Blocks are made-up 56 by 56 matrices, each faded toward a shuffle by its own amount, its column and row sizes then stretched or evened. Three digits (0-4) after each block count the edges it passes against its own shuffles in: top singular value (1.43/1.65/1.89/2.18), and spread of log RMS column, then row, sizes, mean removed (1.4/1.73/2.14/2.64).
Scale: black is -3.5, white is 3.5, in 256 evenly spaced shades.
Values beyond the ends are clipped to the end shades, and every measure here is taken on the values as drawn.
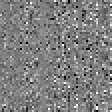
0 4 1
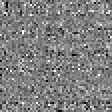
1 1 3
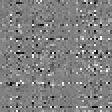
2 3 4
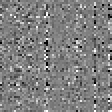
0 4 3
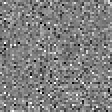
2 2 0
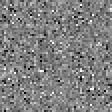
0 1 0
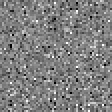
0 2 0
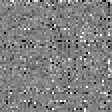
2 2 3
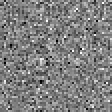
2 1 0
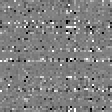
1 2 4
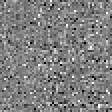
2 2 1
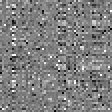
4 2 0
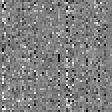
2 4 0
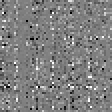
1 4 2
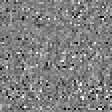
0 1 3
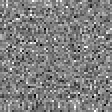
2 0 0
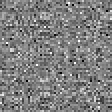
3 0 0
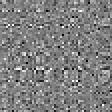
4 1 3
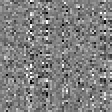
3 4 0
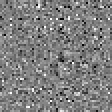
3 2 2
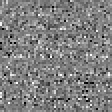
0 0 3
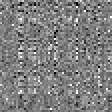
4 3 1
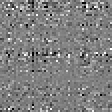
2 2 4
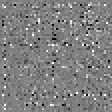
0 2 3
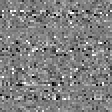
1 0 4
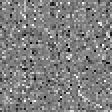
3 1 0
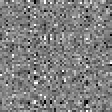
3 3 2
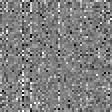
4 3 0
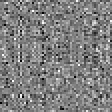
4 2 1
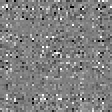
2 3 4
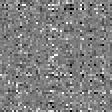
2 3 3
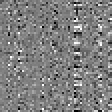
4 4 1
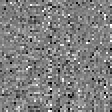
2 2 0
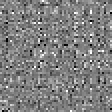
3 3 3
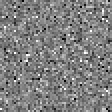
0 2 0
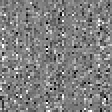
2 4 1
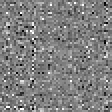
2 3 2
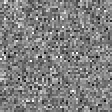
2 0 1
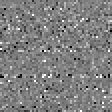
1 0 3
